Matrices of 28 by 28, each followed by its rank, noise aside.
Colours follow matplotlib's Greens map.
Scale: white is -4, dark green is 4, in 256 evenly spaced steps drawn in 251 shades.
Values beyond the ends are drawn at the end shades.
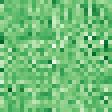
five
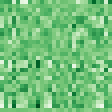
three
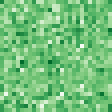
seven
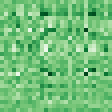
three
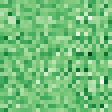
four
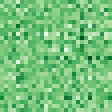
five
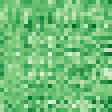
four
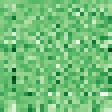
four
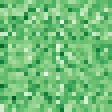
six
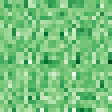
four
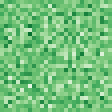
six
